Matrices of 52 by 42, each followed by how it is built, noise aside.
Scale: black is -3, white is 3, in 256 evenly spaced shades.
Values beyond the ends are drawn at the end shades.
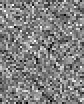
Toeplitz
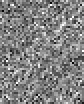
Hankel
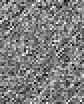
Hankel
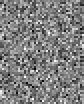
repeating rows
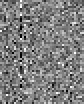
uneven columns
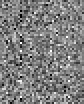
uneven columns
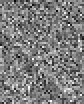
Toeplitz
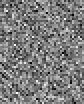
Toeplitz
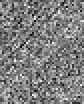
Hankel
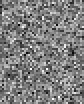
repeating rows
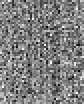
blocks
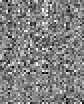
low rank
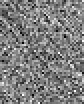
Toeplitz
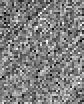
Hankel
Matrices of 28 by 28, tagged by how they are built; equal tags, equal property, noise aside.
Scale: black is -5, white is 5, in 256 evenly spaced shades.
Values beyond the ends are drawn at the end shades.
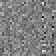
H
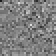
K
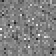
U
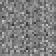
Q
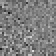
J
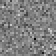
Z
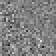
J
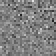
K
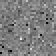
U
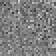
K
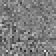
J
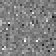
U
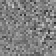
K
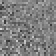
J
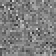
Z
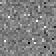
U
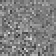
J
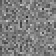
Q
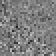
J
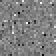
U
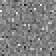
U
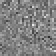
K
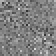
Z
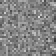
Q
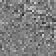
K
